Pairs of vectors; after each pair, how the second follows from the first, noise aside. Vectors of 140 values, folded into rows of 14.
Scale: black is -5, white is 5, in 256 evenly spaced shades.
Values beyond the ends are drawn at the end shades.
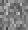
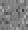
wrapped around, partly zeroed.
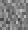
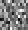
scaled up.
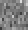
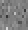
reversed, partly zeroed.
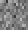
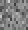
wrapped around, negated.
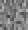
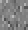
wrapped around, partly zeroed.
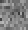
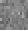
negated, shrunk.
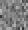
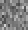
wrapped around, negated.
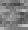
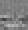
reversed, negated, partly zeroed.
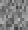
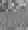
wrapped around, partly zeroed.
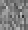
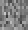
reversed, negated.
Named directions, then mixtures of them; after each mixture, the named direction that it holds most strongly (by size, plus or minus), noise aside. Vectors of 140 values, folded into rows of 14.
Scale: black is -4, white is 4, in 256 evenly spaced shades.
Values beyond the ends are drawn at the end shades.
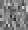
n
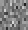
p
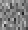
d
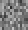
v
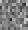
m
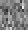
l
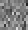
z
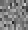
p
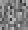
v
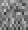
d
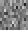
p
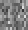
l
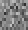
p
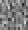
d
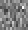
l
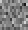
m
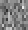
l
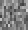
n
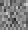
p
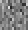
m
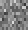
p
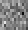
d
